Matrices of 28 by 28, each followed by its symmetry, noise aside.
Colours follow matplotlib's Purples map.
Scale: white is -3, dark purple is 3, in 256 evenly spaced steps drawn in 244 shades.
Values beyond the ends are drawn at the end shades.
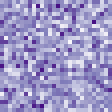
antisymmetric.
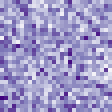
symmetric across the other diagonal.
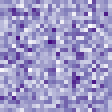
mirrored top to bottom.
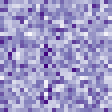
mirrored top to bottom.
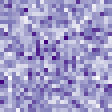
no symmetry.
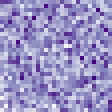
symmetric across the other diagonal.
